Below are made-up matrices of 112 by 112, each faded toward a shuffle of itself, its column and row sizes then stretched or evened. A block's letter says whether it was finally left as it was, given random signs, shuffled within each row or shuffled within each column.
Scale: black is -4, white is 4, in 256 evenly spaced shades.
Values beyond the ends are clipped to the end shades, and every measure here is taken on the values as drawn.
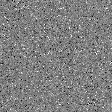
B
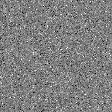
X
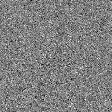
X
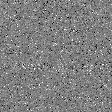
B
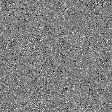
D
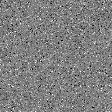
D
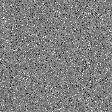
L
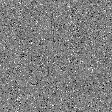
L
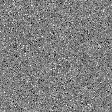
L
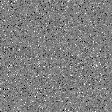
X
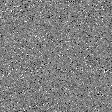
B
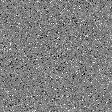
B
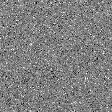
B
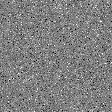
B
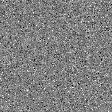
L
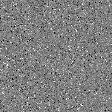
L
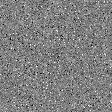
B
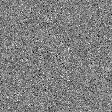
L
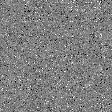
D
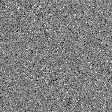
B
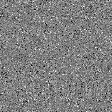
X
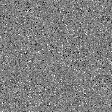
X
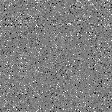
X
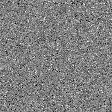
B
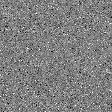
B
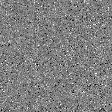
D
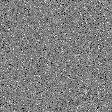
L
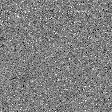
B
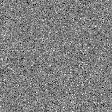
X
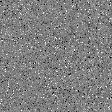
D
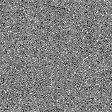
L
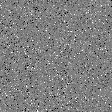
L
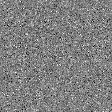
D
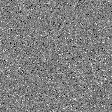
B
